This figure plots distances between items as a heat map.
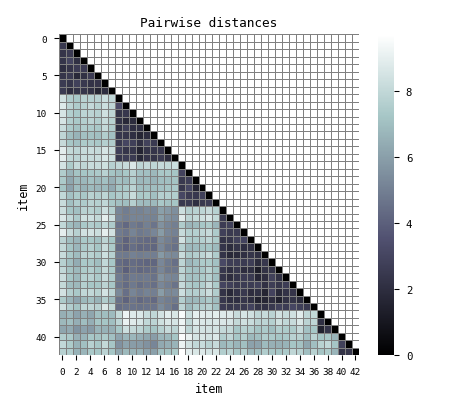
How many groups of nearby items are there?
6
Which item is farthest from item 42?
17
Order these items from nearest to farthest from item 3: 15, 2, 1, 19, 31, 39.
2, 1, 39, 19, 31, 15
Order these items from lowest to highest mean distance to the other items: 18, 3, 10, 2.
10, 2, 3, 18
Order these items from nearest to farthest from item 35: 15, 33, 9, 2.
33, 9, 15, 2
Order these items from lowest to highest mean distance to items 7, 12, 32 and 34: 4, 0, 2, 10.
10, 2, 4, 0
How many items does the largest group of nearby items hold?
14
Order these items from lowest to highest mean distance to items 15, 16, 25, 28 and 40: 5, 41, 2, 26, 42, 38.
26, 41, 42, 2, 5, 38
